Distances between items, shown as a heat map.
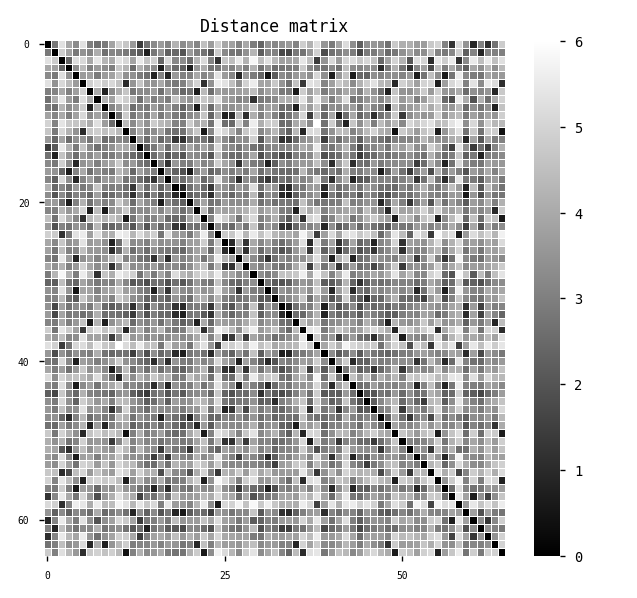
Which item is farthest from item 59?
29
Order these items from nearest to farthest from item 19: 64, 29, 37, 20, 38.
20, 64, 37, 38, 29
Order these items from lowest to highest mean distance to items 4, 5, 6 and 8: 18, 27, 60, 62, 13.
27, 18, 13, 60, 62
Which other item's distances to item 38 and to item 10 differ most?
42
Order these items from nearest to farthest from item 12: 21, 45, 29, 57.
21, 45, 57, 29
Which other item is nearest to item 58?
24
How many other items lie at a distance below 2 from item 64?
6
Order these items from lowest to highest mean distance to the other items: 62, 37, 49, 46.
46, 37, 49, 62
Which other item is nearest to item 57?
60
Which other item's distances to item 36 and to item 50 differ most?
37
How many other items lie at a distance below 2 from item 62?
4
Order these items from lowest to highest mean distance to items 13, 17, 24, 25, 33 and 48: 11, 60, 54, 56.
56, 60, 54, 11
